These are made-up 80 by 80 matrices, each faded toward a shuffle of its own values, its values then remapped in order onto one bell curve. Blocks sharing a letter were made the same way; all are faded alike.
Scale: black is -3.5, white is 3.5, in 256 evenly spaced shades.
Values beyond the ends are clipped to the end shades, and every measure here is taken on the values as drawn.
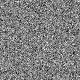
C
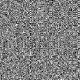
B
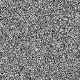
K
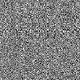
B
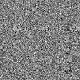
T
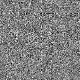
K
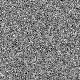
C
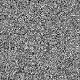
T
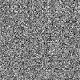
T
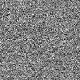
T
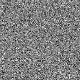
K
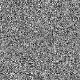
K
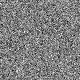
C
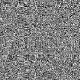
B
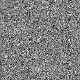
K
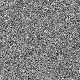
C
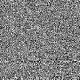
T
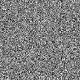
T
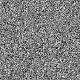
K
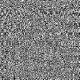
B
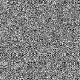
T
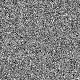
C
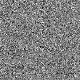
K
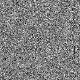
K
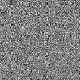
B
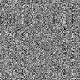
B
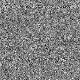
K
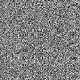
B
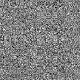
B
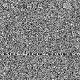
T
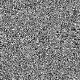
K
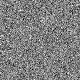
C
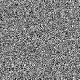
T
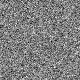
C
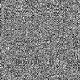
B
